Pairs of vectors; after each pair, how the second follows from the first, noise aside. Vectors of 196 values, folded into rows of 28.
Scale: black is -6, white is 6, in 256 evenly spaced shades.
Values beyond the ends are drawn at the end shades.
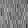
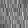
wrapped around, negated.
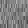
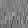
reversed, negated, partly zeroed.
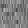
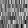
wrapped around, scaled up.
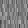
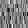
wrapped around, scaled up.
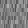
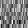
reversed, negated, scaled up.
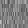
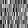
negated, scaled up.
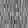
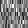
reversed, negated, scaled up.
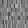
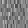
negated.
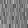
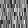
wrapped around, scaled up.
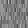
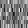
wrapped around, negated, scaled up.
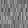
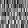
wrapped around, negated, scaled up.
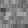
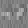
reversed, partly zeroed.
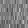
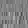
wrapped around, negated, partly zeroed.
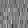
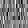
reversed, negated, scaled up.
